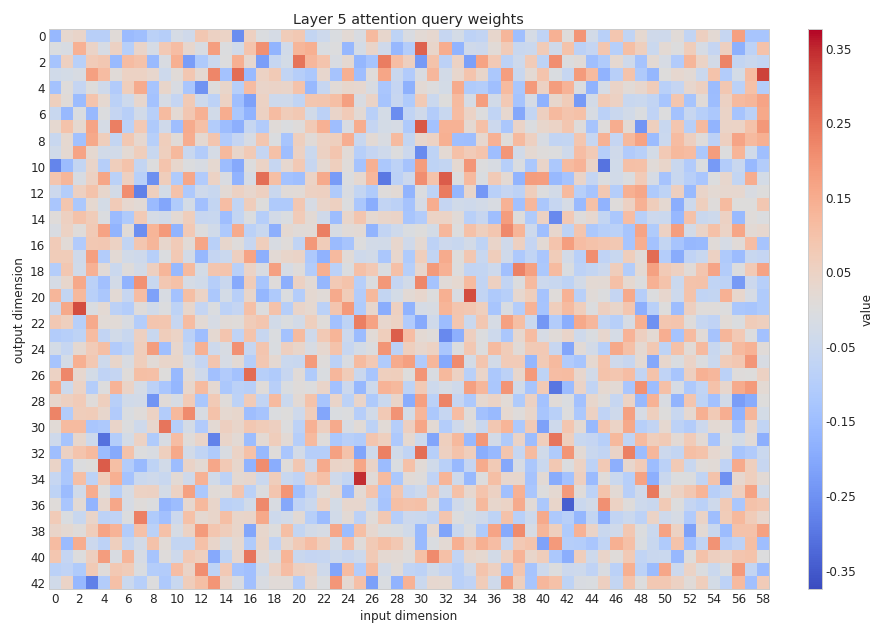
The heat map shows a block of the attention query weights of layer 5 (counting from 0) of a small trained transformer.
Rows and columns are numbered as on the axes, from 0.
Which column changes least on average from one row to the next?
6
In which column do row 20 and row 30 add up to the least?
40
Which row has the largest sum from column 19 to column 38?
39
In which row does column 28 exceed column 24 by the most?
23
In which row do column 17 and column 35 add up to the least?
32
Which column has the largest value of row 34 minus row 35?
25
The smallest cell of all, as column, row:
42, 36
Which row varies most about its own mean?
11
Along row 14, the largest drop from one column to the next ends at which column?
41
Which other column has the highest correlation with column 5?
12
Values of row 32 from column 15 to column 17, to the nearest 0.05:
0.05 0.1 -0.15
